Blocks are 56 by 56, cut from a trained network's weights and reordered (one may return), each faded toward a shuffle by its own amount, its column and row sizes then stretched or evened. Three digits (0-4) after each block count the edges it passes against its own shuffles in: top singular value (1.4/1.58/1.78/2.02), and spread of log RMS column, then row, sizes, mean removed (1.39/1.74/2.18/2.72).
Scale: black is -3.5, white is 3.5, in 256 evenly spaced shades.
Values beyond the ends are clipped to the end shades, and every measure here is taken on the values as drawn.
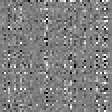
2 4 3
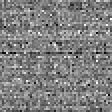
2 0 2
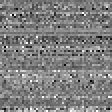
3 0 4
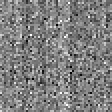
1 1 1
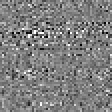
3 1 4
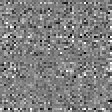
1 3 4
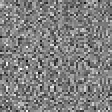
4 2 1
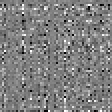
2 4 4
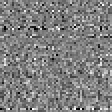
3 1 4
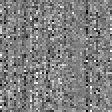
1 4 1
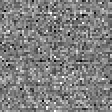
0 1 0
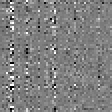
3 4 3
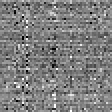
3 3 0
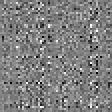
3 4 3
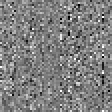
0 4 0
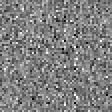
1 1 1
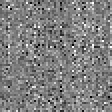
0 3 2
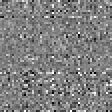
2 2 4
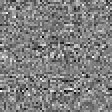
3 0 3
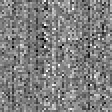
2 3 1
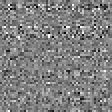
3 2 4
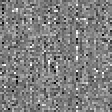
0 3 0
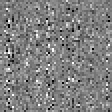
0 4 1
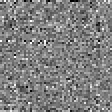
2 1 2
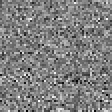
1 0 3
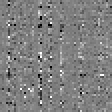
1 4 1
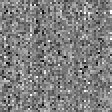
0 2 1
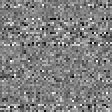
2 0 4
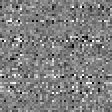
2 2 4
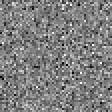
0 2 1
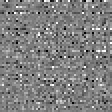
0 3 4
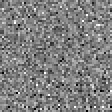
0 0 0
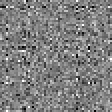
2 3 2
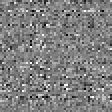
0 2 4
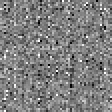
0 3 0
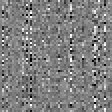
3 4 1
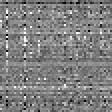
4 3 2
